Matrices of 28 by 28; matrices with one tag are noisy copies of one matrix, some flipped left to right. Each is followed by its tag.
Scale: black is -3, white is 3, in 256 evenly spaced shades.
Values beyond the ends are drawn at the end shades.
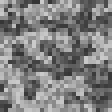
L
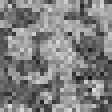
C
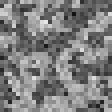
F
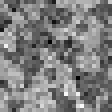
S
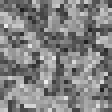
F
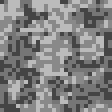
C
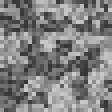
L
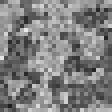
C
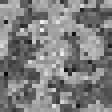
C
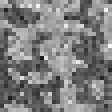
C
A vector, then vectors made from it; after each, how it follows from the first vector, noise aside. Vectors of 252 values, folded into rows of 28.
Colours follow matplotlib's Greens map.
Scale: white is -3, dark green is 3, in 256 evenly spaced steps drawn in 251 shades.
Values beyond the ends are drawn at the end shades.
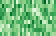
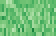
wrapped around, shrunk.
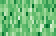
reversed, negated, partly zeroed.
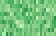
reversed, shrunk.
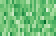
reversed, shrunk.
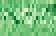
reversed, negated, partly zeroed.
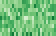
wrapped around, shrunk.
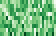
wrapped around.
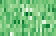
reversed, negated, partly zeroed.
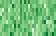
wrapped around, partly zeroed.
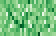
reversed, negated, partly zeroed.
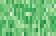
reversed, shrunk.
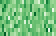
wrapped around, partly zeroed.
